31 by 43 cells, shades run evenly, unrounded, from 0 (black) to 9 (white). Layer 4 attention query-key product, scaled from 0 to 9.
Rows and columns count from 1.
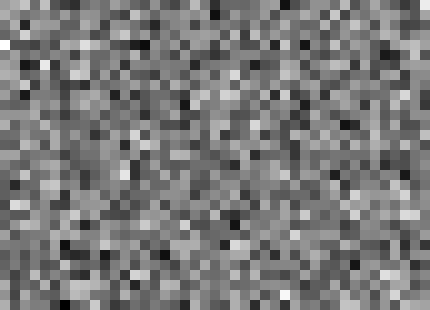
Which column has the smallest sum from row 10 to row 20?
7
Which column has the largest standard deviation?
41
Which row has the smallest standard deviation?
24
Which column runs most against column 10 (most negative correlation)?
12
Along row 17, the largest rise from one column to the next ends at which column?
25
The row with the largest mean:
30
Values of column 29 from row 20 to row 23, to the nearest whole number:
3 6 6 5
